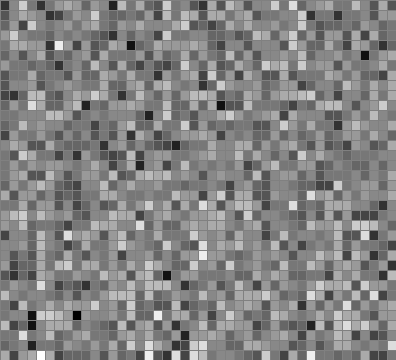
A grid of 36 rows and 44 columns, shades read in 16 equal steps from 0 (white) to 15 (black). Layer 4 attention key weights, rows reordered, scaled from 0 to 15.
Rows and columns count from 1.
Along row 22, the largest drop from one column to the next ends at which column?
28
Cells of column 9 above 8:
15
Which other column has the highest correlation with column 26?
7
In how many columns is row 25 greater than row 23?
25
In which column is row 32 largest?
9
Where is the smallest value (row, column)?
36, 5
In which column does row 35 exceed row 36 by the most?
20
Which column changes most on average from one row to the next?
19
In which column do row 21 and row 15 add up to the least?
33
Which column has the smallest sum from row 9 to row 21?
44
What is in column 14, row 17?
8
